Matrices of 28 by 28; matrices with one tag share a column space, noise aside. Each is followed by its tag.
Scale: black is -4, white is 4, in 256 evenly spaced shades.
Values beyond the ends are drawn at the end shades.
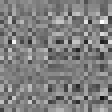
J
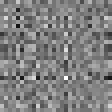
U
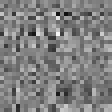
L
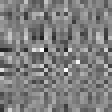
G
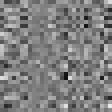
U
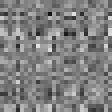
L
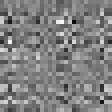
J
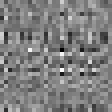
G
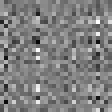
J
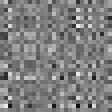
U
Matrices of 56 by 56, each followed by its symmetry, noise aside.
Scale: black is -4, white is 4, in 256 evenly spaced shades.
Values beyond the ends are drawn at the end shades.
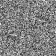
same after a half turn.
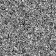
symmetric.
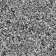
same after a half turn.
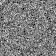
symmetric.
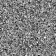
antisymmetric.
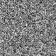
antisymmetric.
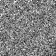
symmetric.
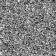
antisymmetric.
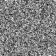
same after a half turn.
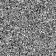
antisymmetric.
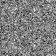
mirrored top to bottom.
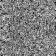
mirrored top to bottom.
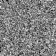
antisymmetric.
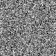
same after a half turn.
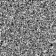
antisymmetric.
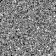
symmetric.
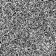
symmetric.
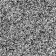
symmetric.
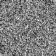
symmetric.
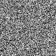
antisymmetric.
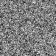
symmetric.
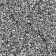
same after a half turn.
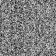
mirrored top to bottom.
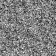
antisymmetric.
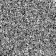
antisymmetric.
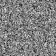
same after a half turn.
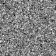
symmetric.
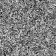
antisymmetric.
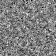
antisymmetric.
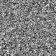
antisymmetric.
